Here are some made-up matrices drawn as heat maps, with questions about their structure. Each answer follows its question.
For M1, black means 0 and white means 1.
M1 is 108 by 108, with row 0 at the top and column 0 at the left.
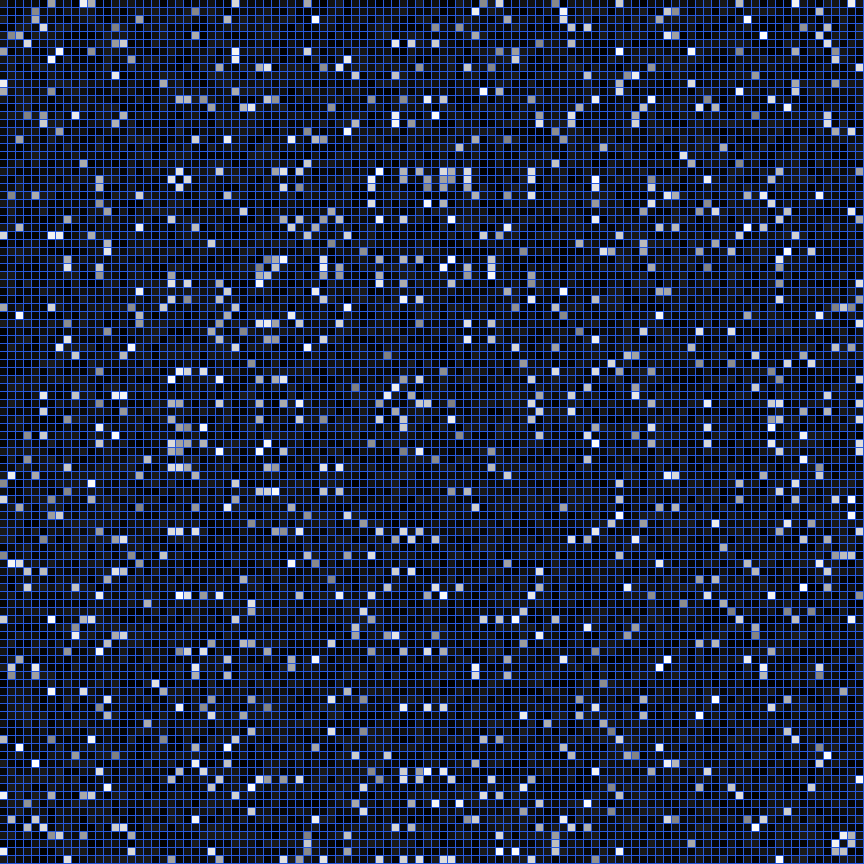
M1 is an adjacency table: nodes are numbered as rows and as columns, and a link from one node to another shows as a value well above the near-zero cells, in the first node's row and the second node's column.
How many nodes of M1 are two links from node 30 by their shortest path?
6
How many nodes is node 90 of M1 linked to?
3
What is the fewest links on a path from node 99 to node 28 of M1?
6
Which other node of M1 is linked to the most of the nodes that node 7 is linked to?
node 38
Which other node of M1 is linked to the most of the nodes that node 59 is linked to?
node 24
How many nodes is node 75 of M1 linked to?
4
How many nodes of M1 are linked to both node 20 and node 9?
0
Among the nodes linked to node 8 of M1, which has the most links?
node 107
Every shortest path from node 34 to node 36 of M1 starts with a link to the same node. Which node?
node 40
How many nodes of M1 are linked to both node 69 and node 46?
1
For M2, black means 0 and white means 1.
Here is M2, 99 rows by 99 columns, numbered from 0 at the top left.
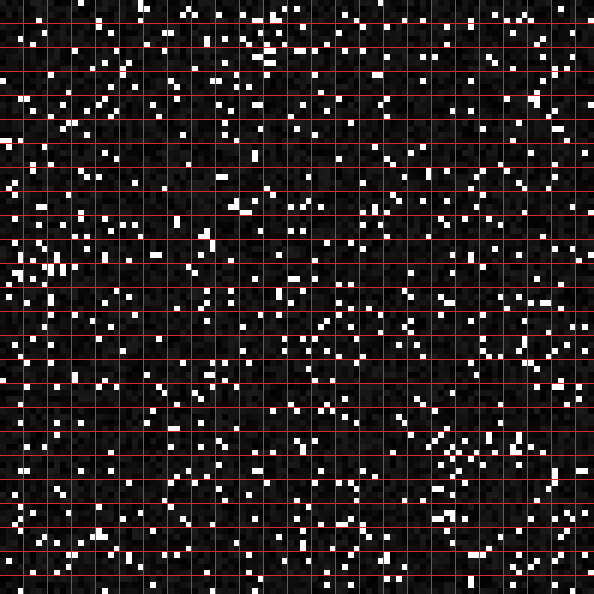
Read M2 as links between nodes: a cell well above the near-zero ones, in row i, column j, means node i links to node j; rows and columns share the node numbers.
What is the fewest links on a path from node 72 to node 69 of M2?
5
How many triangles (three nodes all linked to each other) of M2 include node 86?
8
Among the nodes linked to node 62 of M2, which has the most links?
node 34
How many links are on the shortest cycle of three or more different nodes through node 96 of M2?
3
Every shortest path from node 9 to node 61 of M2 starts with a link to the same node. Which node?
node 64
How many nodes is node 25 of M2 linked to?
5
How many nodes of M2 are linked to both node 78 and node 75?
3
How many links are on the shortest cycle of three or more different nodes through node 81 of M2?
3
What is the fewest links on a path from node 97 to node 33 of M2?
3
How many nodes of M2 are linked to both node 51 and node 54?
1
